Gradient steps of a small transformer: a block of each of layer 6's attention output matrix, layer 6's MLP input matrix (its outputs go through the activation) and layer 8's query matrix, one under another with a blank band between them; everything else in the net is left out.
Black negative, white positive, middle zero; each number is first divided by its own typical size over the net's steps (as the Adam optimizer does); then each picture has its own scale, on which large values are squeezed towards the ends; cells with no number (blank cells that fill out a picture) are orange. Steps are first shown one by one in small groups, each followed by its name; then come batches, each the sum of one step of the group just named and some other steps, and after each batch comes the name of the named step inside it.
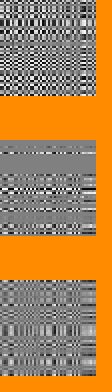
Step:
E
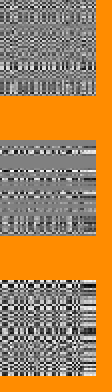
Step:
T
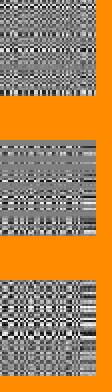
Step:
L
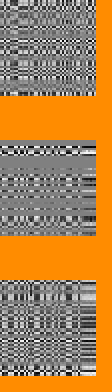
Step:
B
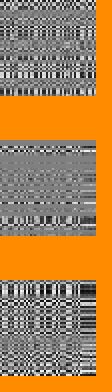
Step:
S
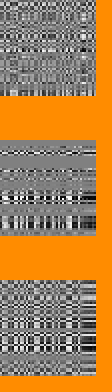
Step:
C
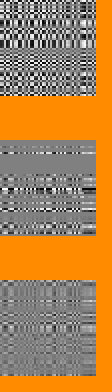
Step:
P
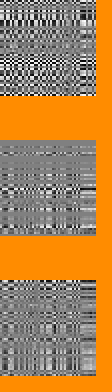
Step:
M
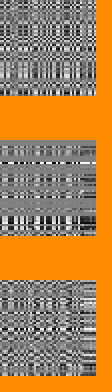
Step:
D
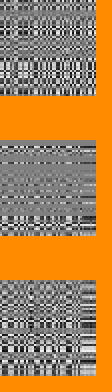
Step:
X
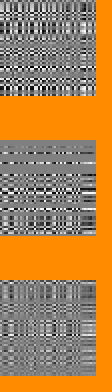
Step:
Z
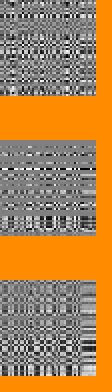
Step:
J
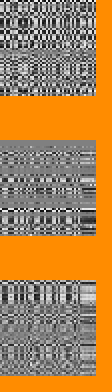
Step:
P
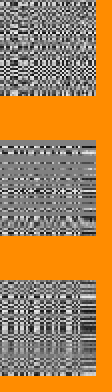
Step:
B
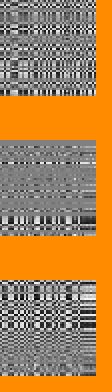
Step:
D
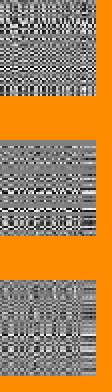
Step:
Z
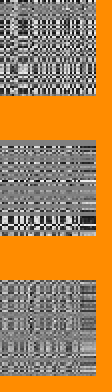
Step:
X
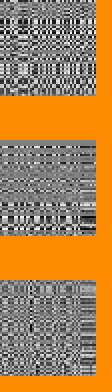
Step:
X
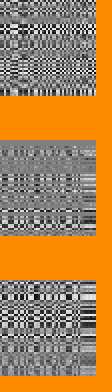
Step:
X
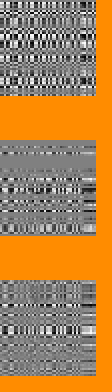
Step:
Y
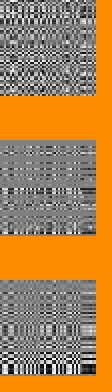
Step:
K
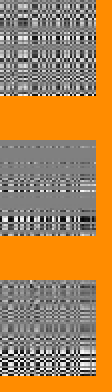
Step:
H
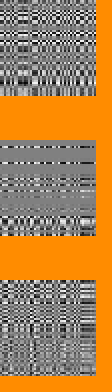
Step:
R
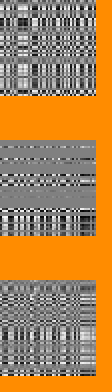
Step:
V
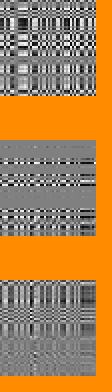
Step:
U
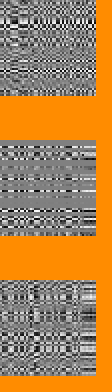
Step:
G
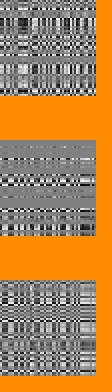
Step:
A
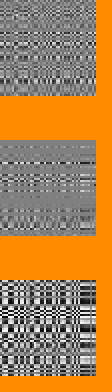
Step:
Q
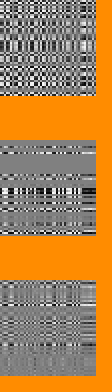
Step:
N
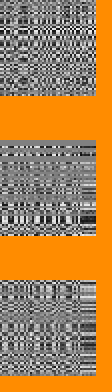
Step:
N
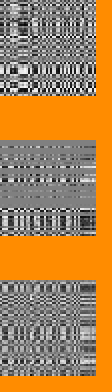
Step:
V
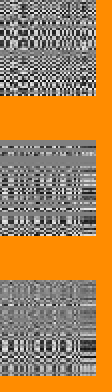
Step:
N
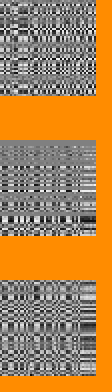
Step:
H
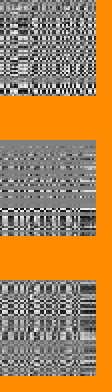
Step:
V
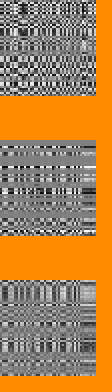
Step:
N
